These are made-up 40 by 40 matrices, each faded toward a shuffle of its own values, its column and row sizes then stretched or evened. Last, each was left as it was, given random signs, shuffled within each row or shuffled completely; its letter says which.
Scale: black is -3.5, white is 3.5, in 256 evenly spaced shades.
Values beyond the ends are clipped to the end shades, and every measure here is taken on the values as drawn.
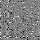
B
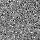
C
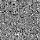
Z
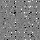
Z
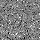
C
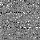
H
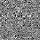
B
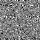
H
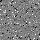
C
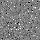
C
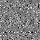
H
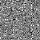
Z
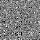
Z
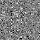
Z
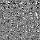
Z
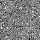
C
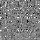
B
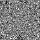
H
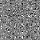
B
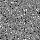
C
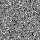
C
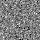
C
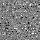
H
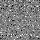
H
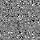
Z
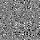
B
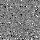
H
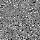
H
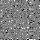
B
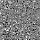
Z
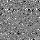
H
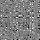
B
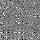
B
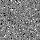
C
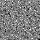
C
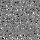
H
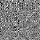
B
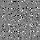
Z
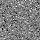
C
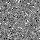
C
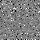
H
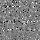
H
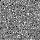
C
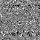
H
